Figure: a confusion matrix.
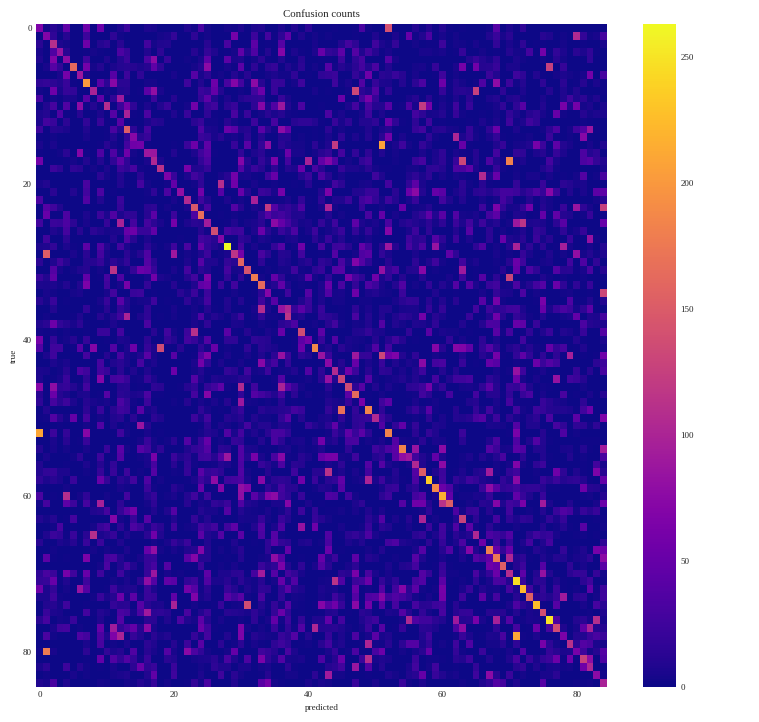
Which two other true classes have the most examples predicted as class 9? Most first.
61, 45
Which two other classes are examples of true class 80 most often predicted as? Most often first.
1, 22
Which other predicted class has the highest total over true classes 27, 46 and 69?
36
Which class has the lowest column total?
21
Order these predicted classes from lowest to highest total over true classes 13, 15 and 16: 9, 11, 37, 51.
9, 11, 37, 51
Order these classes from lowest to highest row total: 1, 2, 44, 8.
2, 1, 44, 8
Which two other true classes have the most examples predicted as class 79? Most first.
42, 81
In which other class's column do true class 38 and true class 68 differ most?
70
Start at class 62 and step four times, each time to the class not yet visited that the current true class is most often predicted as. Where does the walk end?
45
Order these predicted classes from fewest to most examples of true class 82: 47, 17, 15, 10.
10, 17, 15, 47
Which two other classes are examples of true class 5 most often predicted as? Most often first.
76, 25
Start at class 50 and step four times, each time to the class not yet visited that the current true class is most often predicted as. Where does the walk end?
25
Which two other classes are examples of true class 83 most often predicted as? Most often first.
43, 67
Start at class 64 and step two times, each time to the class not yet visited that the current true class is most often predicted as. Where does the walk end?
23
